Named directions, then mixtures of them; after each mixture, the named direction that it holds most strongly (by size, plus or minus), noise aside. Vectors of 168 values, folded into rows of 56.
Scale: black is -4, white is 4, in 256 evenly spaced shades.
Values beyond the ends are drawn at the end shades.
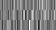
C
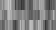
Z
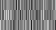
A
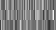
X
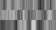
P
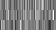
X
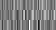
C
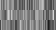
X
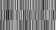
A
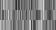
A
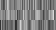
X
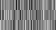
A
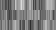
Z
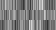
Z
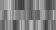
Z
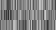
A
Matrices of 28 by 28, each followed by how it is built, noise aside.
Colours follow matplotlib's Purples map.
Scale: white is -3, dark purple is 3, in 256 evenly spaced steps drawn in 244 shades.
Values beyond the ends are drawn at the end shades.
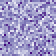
noise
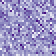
Toeplitz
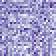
blocks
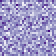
repeating columns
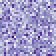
noise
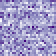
blocks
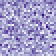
repeating columns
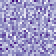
repeating columns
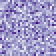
noise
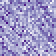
Toeplitz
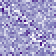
banded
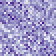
Toeplitz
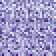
repeating columns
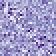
banded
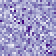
banded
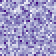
repeating columns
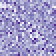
banded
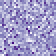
noise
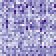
blocks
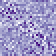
banded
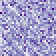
Toeplitz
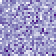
noise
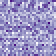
repeating columns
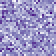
Toeplitz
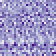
repeating columns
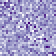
banded
